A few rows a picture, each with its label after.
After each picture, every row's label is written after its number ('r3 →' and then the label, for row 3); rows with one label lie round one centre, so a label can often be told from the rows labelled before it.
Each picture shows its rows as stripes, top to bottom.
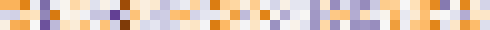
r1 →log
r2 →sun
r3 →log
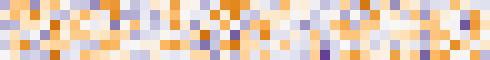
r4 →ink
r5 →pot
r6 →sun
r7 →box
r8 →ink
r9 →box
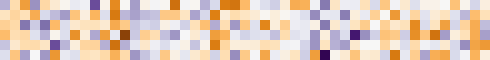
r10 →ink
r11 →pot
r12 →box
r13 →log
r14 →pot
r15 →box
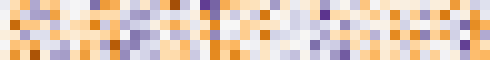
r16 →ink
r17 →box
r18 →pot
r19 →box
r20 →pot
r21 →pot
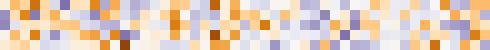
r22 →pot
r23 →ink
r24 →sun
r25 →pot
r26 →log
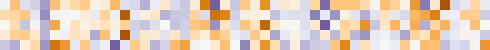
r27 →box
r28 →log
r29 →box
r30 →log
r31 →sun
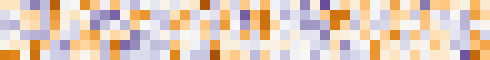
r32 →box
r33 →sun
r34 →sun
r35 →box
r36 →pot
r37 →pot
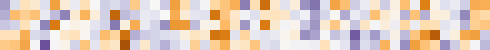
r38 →sun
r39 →pot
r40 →sun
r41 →log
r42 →log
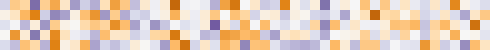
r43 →ink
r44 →pot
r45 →box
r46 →ink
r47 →sun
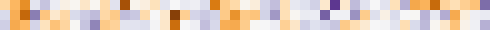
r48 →log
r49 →ink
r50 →ink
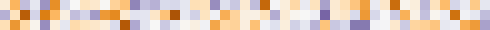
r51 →box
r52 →ink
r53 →log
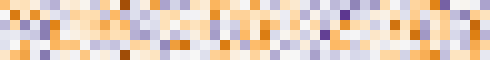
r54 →log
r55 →pot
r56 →box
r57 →box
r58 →sun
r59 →log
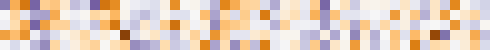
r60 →ink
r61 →box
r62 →ink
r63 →log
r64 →box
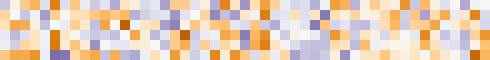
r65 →sun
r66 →box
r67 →log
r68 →sun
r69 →sun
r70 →pot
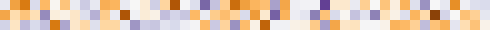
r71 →ink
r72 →log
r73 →box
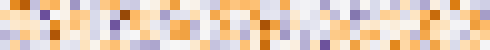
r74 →ink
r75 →log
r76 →sun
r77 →sun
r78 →box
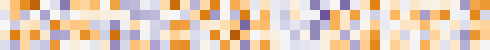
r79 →pot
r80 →box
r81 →sun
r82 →pot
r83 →sun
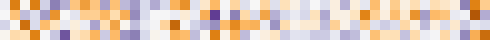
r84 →pot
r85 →box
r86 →ink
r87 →pot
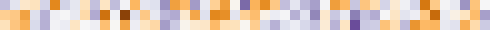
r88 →sun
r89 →log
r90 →log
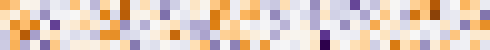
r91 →log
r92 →log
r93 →pot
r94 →ink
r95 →box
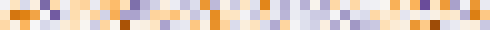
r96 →box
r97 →pot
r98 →log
